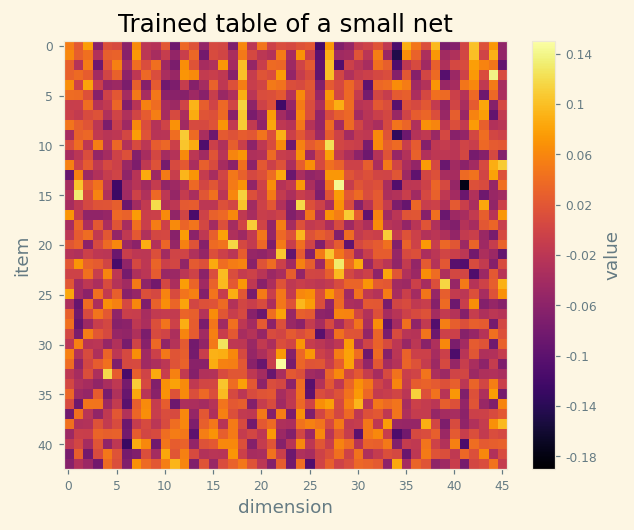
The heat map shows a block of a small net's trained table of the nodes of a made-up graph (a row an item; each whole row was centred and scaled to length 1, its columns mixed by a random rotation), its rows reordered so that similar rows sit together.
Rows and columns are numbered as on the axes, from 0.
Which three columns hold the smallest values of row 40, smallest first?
6, 41, 9
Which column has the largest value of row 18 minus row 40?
19
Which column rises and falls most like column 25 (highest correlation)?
0
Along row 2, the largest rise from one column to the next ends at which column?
27
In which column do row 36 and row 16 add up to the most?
24
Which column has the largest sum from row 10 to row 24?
28
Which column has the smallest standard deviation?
32
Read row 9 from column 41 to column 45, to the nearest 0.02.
-0.06 0 0.04 0 0
